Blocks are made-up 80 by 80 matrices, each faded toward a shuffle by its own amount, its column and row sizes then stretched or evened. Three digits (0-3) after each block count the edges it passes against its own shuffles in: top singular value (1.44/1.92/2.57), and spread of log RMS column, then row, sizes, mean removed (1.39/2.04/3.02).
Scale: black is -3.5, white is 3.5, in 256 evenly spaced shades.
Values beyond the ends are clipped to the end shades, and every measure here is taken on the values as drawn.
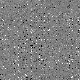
0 2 1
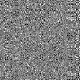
2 2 1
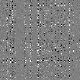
2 3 2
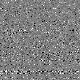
1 0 2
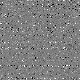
0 1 2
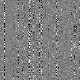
2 3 0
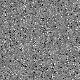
0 1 0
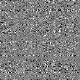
1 2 3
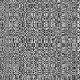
3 3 0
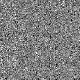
1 2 0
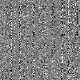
1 3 1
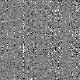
1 3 1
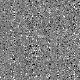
0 2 0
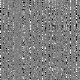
2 3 0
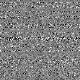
0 1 3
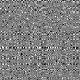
3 0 2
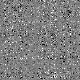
0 2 2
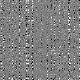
2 3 2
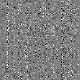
1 3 1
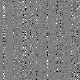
1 3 1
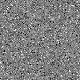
1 0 0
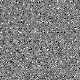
0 1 2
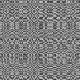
3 1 3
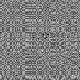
3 1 0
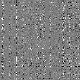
1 3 2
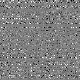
1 1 3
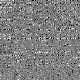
2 0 2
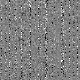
1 3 0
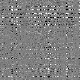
2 2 3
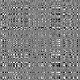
3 3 3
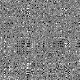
2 2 2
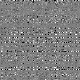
1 2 3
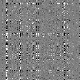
3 3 2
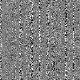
1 3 0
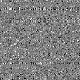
2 0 2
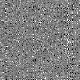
2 2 1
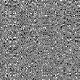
2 1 1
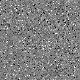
0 1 1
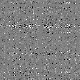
1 2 2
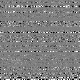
2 0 3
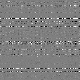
3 1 3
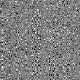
2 2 0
